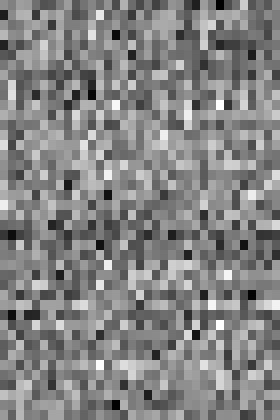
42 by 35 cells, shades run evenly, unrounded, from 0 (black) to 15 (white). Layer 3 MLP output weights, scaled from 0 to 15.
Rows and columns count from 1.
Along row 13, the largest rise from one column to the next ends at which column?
24
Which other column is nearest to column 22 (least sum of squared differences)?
19
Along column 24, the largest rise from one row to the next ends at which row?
27
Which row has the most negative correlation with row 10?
25
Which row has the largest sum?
31
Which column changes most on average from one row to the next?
28
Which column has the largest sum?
6
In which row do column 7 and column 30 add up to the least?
23
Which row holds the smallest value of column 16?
39
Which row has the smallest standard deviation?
42
